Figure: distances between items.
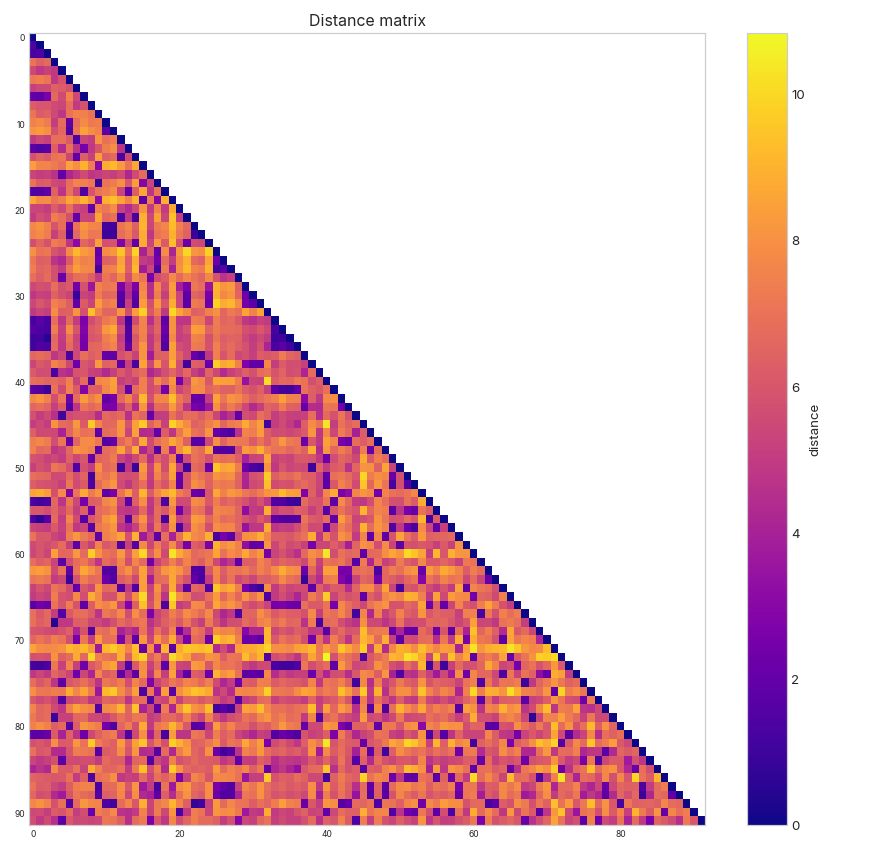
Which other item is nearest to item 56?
1
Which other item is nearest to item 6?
30
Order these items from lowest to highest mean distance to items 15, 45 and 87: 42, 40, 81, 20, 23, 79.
81, 79, 23, 42, 20, 40
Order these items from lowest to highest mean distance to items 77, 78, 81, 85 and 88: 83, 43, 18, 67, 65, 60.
83, 67, 18, 65, 60, 43
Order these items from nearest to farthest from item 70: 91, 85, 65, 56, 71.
91, 56, 85, 65, 71
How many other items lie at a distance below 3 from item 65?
6
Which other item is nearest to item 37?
63
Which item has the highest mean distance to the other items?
71
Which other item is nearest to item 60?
82
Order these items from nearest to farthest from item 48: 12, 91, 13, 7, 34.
91, 13, 34, 7, 12
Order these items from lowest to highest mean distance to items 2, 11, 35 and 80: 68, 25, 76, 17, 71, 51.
68, 17, 51, 25, 76, 71
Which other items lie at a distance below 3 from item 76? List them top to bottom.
15, 19, 71
